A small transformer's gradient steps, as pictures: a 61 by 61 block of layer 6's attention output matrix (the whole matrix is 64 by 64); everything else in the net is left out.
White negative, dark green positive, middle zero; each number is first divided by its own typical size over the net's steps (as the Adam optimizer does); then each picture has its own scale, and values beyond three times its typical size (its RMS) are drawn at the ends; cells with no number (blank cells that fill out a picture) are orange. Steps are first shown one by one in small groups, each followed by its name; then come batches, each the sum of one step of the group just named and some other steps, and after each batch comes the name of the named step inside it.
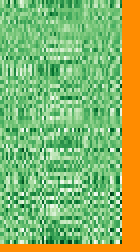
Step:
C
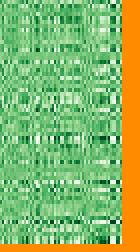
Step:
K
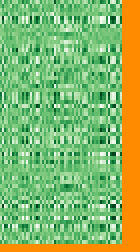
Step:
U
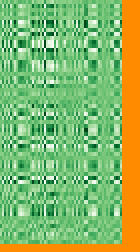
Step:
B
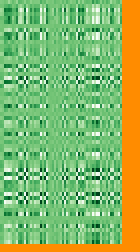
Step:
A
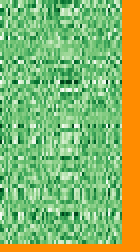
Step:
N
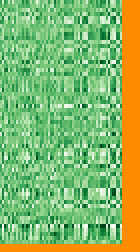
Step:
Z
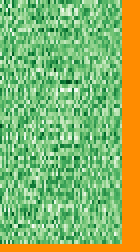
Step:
N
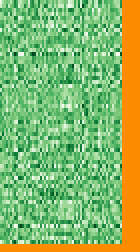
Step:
A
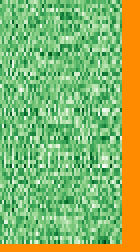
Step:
K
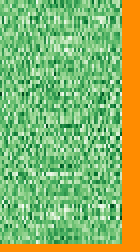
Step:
U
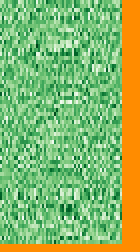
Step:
U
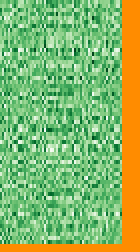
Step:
B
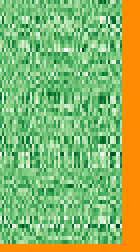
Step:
U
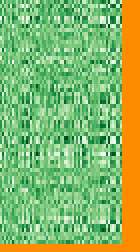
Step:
U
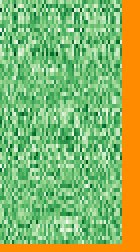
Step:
B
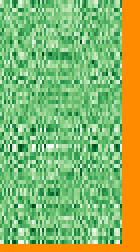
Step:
B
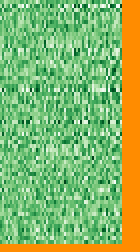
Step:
B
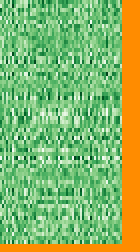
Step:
N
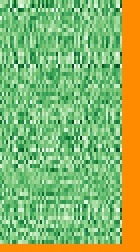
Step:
C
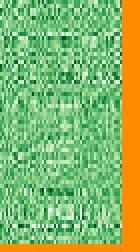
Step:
N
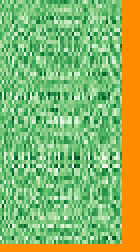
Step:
U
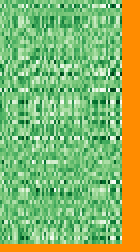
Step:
K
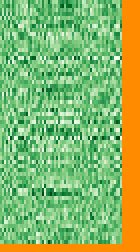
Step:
K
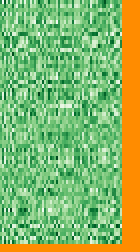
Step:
Z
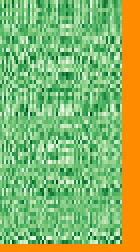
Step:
B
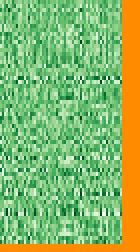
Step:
A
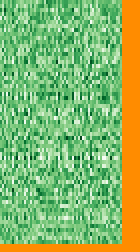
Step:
A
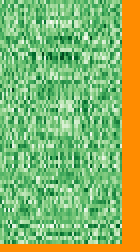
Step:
Z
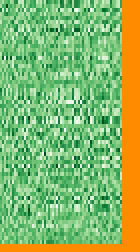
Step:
C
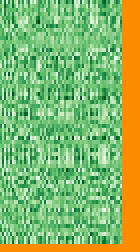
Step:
A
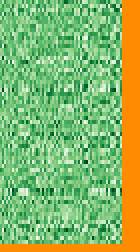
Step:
Z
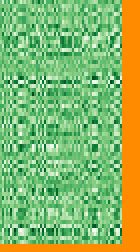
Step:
A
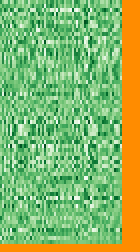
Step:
B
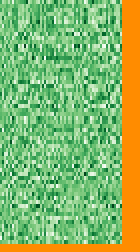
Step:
U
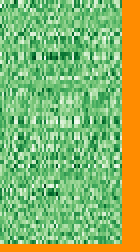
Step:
K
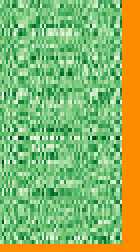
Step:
K
